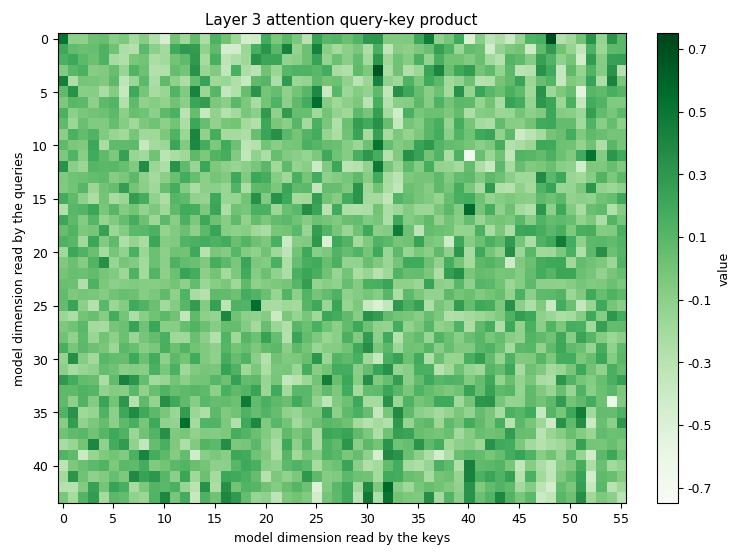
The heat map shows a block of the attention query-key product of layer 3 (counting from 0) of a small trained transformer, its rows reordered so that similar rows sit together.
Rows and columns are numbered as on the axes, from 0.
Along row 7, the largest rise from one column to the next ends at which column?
34
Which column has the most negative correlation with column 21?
5
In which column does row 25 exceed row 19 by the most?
19
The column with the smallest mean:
45
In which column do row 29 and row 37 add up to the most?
10
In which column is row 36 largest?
12
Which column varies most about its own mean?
31
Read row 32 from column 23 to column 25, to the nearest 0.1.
-0.3 -0.2 0
